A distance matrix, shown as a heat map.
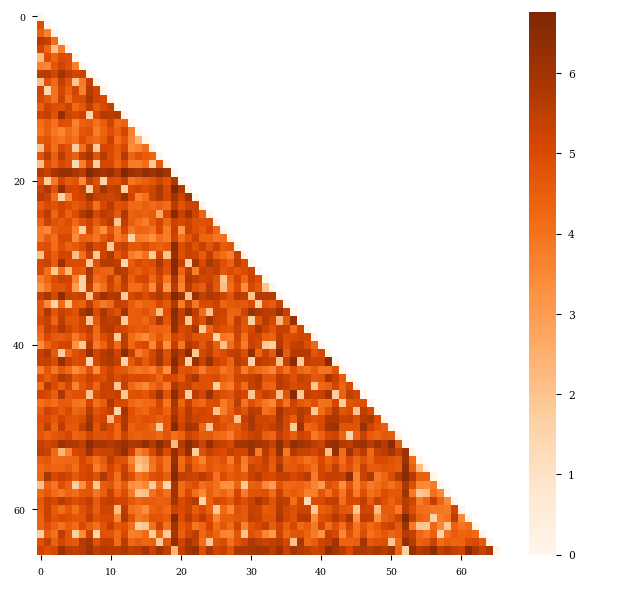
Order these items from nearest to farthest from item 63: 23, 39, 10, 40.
40, 39, 23, 10
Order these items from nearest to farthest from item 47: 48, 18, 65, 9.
18, 9, 48, 65
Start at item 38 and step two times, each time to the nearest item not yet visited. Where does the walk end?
23
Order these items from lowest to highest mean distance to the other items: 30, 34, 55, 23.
55, 23, 30, 34
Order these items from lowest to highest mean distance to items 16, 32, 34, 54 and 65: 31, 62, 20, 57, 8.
57, 8, 62, 20, 31
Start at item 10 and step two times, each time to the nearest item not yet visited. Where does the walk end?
49
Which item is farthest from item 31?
19
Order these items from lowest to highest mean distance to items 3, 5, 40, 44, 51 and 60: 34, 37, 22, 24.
22, 24, 37, 34
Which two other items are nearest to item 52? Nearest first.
65, 19
